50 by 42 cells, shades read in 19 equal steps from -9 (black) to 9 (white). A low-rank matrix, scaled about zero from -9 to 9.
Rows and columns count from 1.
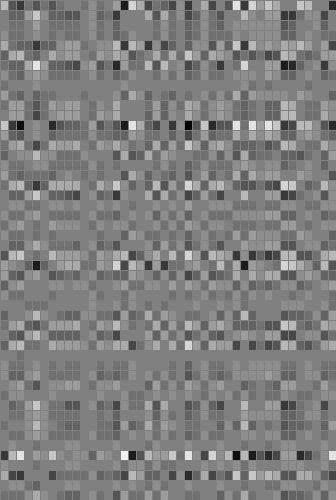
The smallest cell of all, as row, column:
13, 24
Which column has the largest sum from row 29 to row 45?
5
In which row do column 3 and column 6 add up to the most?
46
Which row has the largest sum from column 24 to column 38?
27
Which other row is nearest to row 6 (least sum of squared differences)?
35
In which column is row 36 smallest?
3
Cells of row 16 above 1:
6
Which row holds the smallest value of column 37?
7
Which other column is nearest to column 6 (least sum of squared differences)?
4
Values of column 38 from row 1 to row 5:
5 -1 0 0 4
